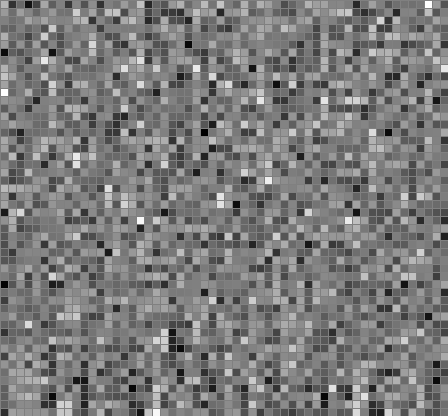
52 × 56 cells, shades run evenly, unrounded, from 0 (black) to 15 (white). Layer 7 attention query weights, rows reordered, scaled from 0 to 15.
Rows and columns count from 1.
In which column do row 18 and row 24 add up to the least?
11
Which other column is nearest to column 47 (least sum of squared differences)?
37
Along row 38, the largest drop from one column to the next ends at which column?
28
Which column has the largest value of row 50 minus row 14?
46
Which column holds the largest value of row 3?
48
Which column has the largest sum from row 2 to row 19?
33
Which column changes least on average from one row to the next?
5
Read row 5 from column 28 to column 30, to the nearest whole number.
8 8 9
